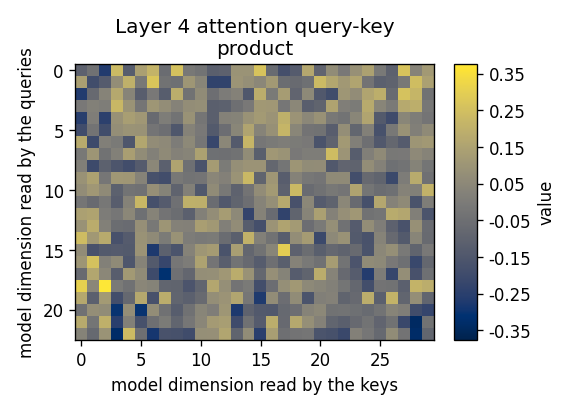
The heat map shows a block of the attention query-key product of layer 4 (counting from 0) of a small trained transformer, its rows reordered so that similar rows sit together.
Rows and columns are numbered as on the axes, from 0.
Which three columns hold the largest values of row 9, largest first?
14, 28, 1
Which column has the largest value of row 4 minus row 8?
4
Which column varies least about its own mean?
19
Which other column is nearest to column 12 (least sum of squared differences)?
11
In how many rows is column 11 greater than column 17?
13
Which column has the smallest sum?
7
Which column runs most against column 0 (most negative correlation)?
27
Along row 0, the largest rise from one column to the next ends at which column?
3
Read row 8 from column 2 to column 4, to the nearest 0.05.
-0.1 -0.15 -0.2
